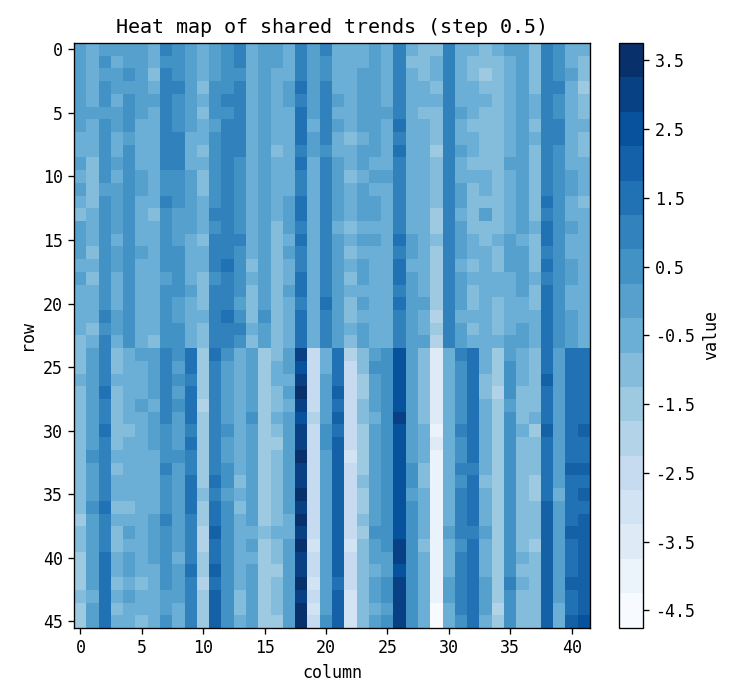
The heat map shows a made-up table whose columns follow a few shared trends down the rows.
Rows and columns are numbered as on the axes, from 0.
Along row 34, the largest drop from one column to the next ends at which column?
19
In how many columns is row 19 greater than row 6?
7
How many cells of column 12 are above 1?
2
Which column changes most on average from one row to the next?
18
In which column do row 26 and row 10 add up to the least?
29
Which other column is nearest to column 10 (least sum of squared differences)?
34
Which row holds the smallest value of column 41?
3
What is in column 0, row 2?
0
